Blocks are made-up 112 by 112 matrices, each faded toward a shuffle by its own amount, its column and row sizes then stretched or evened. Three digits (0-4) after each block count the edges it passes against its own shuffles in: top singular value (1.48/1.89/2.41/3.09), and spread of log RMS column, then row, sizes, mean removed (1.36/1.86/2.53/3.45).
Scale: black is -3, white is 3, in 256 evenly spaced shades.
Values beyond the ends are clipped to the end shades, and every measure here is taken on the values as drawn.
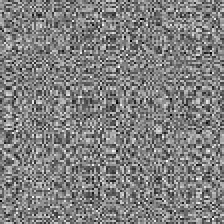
4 2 1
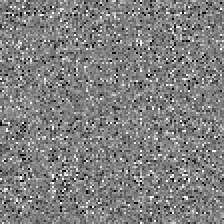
0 2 3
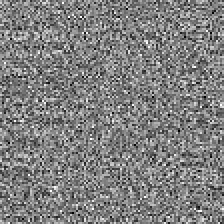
3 0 1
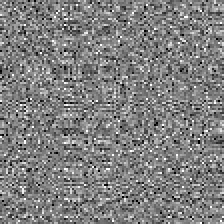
3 1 1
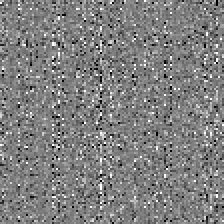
1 4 2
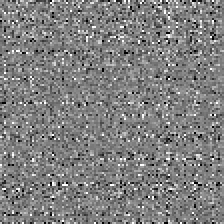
0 3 4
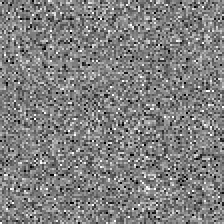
2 0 1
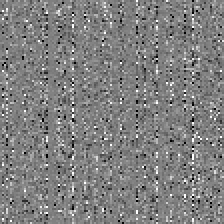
2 4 1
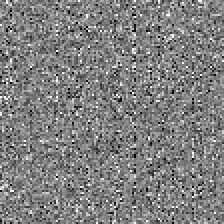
1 3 1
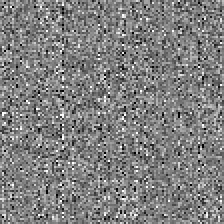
0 4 1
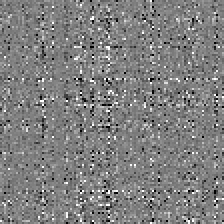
1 4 3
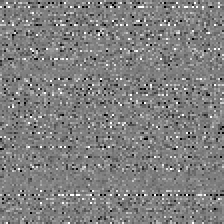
0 0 4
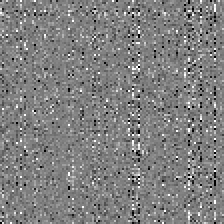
2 4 1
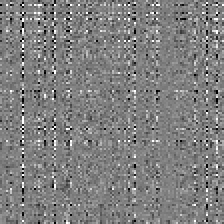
4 4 3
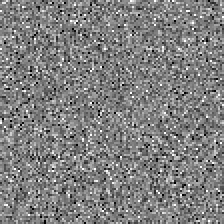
1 0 0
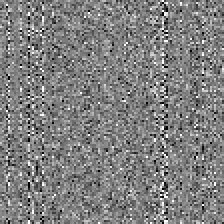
3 4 0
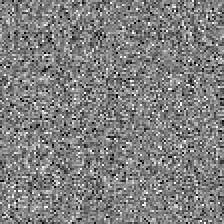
2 0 0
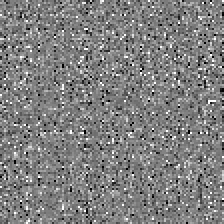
1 3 1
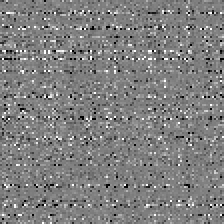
2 2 4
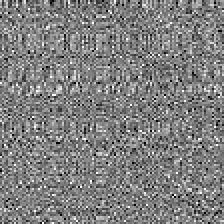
4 0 1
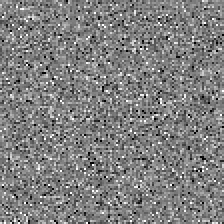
0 0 1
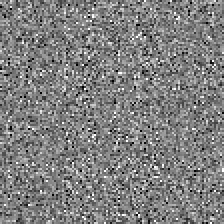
1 2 1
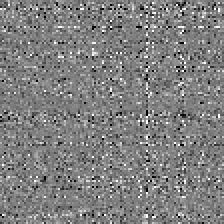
1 3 4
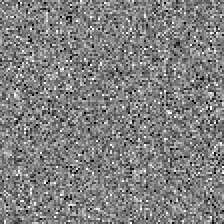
1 1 0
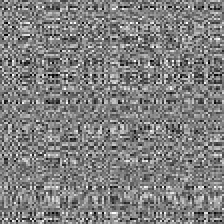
4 1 4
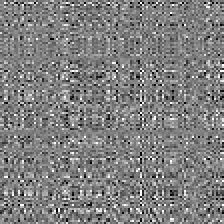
4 3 4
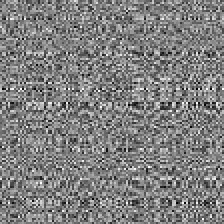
4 0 4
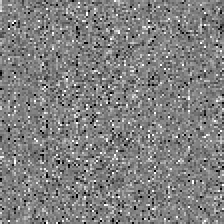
0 3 0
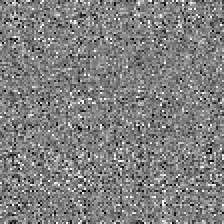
1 2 3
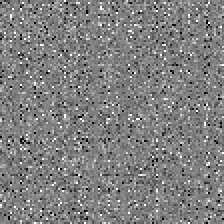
1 3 2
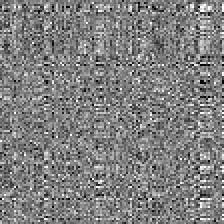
4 3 3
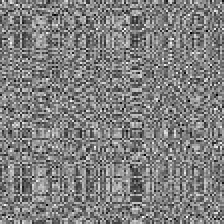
4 2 0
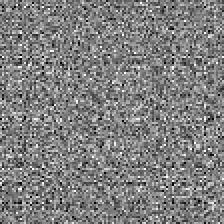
3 2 2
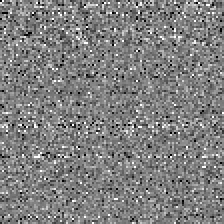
0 1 3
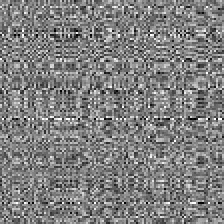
4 1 4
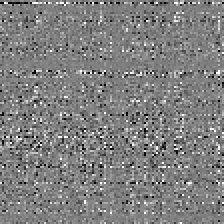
2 3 4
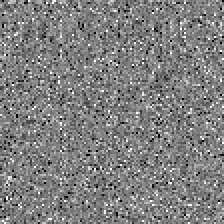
1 1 0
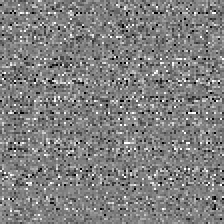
1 1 4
